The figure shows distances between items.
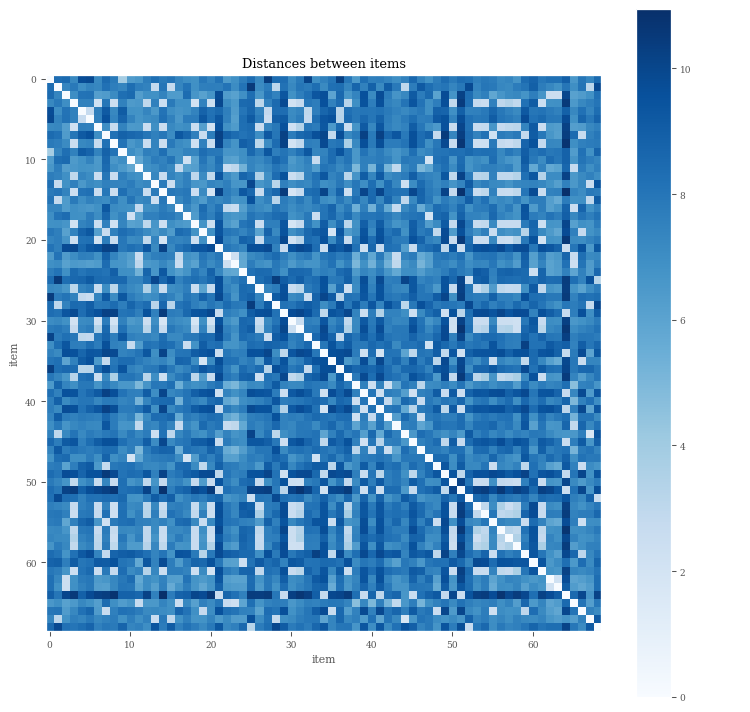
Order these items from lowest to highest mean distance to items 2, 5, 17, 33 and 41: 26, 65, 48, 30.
65, 30, 26, 48
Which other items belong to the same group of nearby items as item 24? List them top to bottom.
60
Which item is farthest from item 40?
28
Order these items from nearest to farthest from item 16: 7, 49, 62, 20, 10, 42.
42, 62, 10, 20, 49, 7
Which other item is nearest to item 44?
67
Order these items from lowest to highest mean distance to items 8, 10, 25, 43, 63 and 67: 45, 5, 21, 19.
19, 5, 45, 21
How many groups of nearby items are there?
12
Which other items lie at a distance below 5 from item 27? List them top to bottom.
4, 5, 32, 36
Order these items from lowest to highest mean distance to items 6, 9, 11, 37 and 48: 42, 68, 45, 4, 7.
7, 42, 68, 4, 45
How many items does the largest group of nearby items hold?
18
